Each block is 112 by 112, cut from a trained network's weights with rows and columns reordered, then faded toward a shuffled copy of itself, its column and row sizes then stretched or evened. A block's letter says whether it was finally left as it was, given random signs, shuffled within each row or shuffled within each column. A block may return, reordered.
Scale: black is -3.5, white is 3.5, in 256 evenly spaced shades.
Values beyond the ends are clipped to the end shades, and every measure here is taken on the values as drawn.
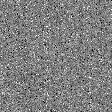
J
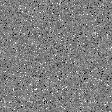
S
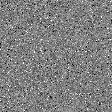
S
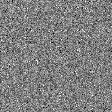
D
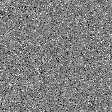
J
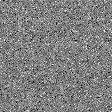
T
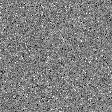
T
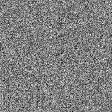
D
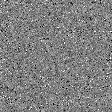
T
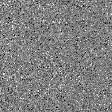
S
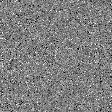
S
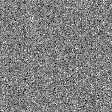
J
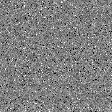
D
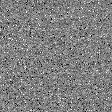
T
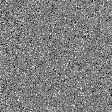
J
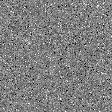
S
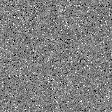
S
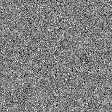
S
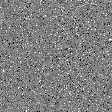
J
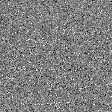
T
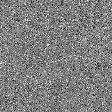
D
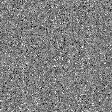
J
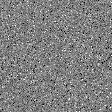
J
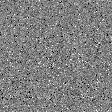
T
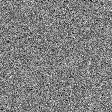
T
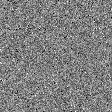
T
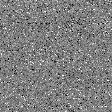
S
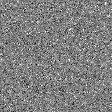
T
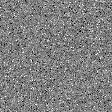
J
